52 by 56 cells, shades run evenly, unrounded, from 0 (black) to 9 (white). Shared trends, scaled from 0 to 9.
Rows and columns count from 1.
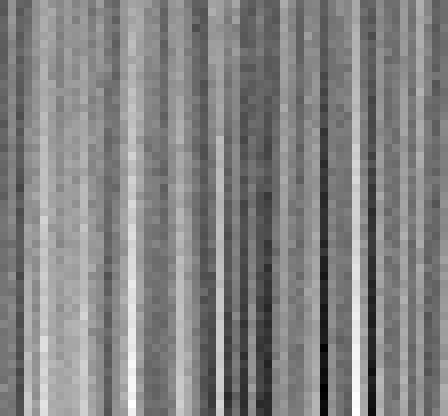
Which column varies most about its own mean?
27
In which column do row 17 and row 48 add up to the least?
41
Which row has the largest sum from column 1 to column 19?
51
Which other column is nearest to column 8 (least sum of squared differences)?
24
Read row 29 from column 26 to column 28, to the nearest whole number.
3 4 7
